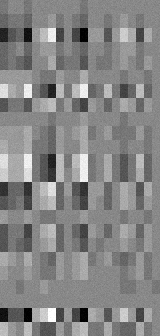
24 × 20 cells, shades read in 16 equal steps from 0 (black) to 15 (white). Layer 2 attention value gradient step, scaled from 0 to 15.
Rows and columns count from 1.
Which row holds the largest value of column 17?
3
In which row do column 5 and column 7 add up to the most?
23
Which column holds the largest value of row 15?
7
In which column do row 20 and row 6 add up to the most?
11
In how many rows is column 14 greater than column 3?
6
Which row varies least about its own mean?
22
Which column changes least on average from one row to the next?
20
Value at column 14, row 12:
10
